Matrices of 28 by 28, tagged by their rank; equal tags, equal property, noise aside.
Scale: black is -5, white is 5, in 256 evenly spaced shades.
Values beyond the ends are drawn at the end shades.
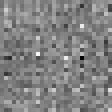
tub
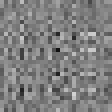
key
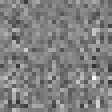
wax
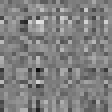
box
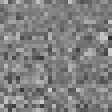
tub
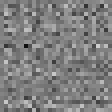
wax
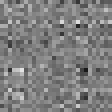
key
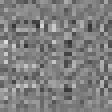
key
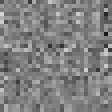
wax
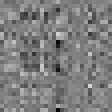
key
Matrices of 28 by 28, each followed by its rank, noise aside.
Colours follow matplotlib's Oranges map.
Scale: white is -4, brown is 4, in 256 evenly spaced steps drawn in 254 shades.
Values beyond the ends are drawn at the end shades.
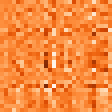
two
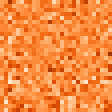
four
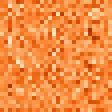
five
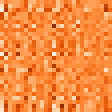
two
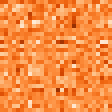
four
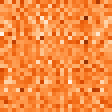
five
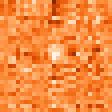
three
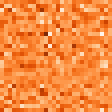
five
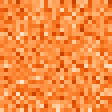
five
